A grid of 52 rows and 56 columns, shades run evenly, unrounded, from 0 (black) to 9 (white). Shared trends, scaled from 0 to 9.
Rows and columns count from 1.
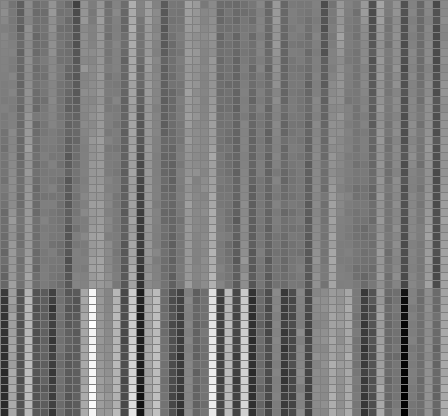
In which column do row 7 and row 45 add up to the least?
51
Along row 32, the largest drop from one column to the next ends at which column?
18
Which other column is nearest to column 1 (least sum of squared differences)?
46
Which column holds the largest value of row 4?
17
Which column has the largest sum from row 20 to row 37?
27
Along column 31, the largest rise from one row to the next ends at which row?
37
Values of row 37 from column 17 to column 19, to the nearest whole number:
7 1 6
